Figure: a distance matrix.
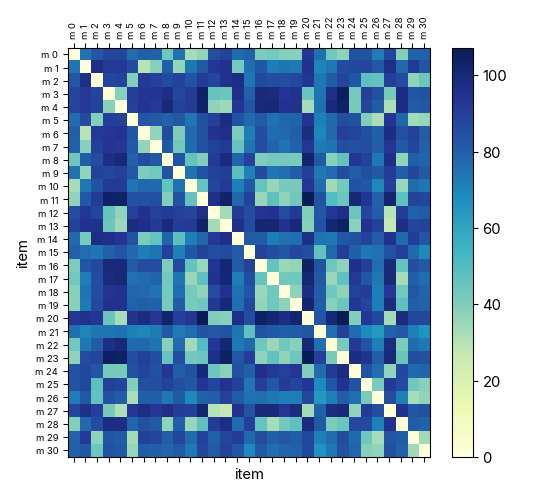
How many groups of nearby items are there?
5
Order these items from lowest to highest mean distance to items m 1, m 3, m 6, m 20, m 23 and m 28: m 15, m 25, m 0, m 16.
m 0, m 16, m 15, m 25
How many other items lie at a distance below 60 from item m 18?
10
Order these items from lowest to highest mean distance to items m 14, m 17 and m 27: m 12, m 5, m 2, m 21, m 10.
m 10, m 12, m 21, m 5, m 2
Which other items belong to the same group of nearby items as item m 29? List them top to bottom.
m 2, m 5, m 25, m 26, m 30
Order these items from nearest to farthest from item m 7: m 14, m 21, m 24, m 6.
m 6, m 14, m 21, m 24
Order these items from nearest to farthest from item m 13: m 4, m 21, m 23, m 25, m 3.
m 4, m 3, m 21, m 25, m 23
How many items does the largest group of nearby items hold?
11
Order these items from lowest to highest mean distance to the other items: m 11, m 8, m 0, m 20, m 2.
m 0, m 8, m 11, m 2, m 20
